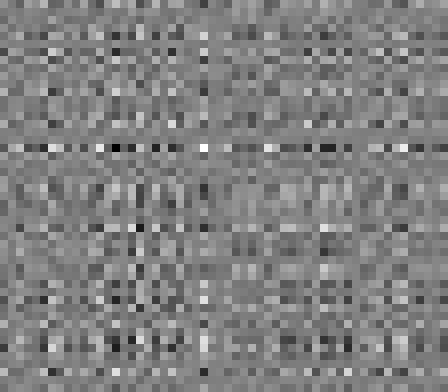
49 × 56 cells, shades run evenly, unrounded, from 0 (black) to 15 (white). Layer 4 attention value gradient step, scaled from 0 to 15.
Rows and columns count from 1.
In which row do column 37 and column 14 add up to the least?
43
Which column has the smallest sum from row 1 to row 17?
32
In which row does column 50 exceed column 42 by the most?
19
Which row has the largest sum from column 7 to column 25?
16
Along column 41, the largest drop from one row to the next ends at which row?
30
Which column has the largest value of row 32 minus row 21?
18
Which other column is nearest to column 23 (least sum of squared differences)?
14
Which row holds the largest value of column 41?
29
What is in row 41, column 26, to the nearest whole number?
4
